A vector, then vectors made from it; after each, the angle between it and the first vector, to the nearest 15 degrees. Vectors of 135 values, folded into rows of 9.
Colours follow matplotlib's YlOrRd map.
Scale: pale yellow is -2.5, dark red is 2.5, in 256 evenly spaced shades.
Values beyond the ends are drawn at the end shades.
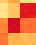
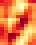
90 degrees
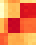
15 degrees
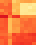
120 degrees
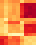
60 degrees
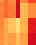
120 degrees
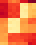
165 degrees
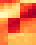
30 degrees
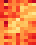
135 degrees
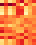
105 degrees
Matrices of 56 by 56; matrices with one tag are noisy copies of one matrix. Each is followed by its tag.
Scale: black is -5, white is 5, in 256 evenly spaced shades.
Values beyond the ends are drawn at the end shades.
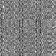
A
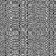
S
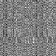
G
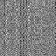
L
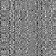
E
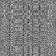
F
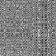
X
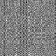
L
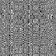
F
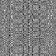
F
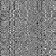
E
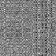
X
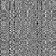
E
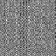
L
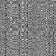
S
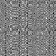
S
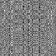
F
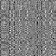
E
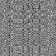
F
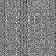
L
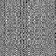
L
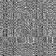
G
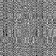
G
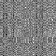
G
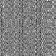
A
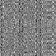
A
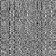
E
